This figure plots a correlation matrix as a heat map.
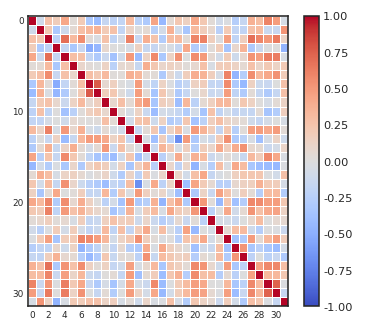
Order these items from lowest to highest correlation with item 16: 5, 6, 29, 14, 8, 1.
29, 6, 1, 5, 8, 14
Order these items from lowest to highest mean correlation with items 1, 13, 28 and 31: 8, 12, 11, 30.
11, 30, 12, 8
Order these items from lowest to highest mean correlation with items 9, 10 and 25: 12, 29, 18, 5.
29, 18, 12, 5
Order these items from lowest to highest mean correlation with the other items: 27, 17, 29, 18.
18, 17, 29, 27
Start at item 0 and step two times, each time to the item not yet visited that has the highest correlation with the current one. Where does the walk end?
30
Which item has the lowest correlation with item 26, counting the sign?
7
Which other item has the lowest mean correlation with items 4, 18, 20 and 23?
13
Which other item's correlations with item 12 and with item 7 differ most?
8
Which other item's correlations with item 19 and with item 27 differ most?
20
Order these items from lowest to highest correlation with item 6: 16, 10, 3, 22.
16, 3, 10, 22
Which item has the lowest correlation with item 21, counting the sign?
10
